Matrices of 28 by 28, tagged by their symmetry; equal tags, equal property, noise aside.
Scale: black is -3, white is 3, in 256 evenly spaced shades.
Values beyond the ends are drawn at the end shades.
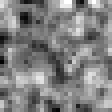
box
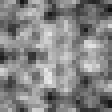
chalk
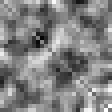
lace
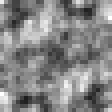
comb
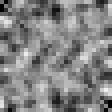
comb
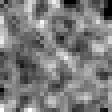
box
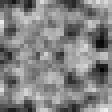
chalk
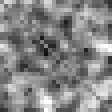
lace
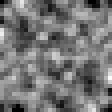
comb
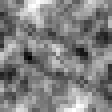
comb
